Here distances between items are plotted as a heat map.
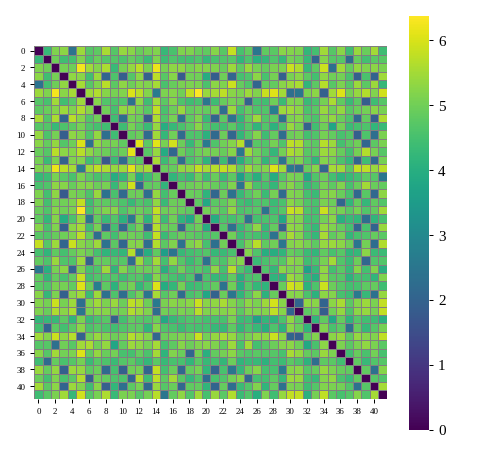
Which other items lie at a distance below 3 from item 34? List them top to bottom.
5, 14, 30, 31
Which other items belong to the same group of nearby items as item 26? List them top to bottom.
0, 4
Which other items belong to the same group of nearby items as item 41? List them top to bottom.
15
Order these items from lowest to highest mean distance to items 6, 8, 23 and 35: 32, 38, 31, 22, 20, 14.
38, 20, 32, 22, 31, 14
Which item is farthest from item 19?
5
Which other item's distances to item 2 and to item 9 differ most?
32
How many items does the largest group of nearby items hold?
10
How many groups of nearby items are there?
12
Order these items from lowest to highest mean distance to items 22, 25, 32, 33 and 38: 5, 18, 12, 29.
29, 18, 12, 5
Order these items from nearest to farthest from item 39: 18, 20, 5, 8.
20, 18, 8, 5
